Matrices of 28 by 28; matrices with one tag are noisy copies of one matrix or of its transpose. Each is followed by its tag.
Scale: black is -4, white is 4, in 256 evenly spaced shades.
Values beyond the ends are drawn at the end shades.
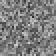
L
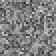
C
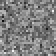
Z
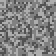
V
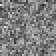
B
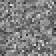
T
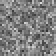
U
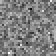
V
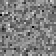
T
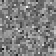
B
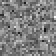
Z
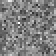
U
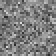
C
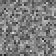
T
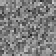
L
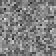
T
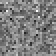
U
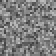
Z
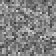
U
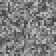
B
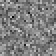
B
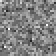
V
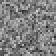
Z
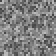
C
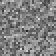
L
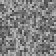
U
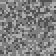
L
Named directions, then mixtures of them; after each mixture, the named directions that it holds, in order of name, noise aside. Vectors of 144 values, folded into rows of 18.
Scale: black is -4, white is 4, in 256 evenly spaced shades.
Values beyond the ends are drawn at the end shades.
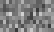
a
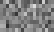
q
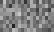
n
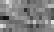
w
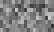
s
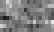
w.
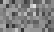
n, q.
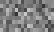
q, s.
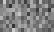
n.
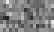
a, w.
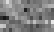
w.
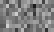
q.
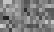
n, w.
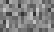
a, q.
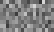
q.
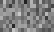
n.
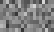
q.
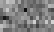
s, w.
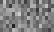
n.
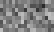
a, s.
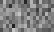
n.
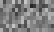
n, s.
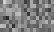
n, w.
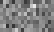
n, q.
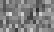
a.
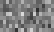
a.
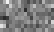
q, w.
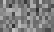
n.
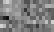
n, w.
